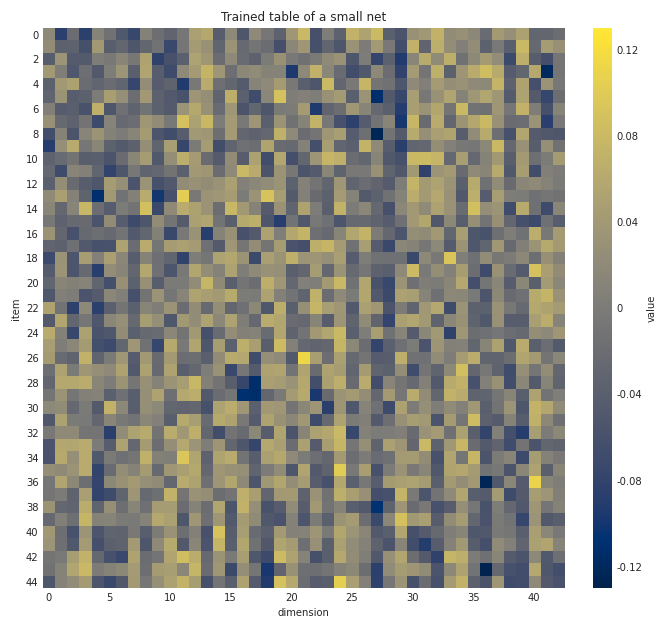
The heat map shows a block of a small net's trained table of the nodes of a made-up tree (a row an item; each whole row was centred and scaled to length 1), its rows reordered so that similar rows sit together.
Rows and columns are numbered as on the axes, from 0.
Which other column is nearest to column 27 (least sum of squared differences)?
38
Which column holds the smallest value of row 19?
4
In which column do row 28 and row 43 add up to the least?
27
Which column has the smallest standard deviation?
12
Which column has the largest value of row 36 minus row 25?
40
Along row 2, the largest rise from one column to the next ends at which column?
39
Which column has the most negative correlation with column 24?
13
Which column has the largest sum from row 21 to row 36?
24
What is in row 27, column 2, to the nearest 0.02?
0
